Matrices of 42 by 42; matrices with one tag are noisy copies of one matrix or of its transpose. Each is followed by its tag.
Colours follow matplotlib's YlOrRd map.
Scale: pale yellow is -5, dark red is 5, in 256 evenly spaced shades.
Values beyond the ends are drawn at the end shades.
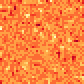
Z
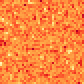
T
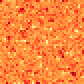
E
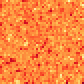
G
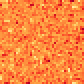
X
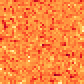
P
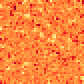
Z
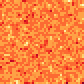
G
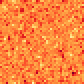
E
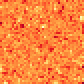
G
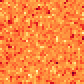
E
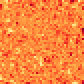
X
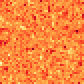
T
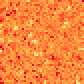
Z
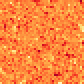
P
